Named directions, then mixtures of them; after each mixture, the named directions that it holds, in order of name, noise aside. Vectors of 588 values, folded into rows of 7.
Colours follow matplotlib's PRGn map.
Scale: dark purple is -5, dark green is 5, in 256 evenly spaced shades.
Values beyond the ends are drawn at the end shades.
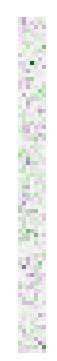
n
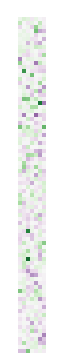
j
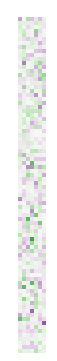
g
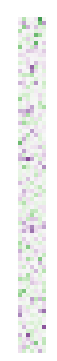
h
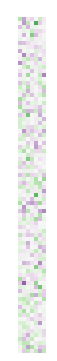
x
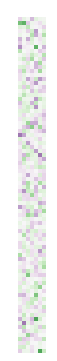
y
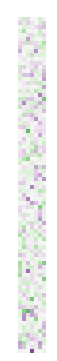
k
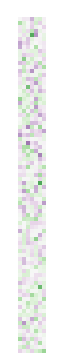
x, y.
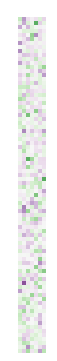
x.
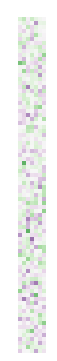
g, j, x.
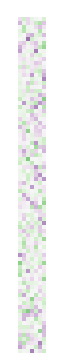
k.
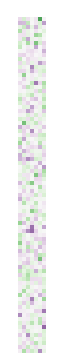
h, j.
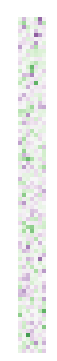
h.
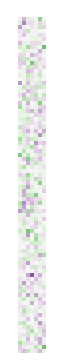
j, n, x.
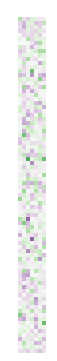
g, h, y.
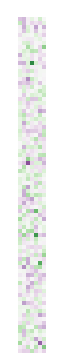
n.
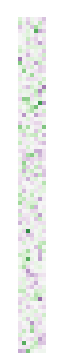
j.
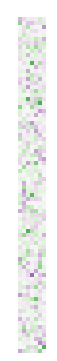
j, n, y.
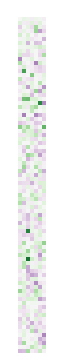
j.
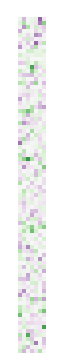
h.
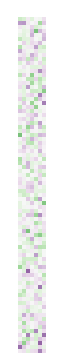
j, k, y.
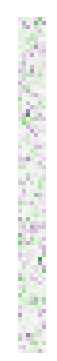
g, h, x.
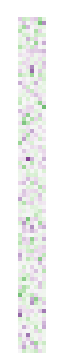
g, h.
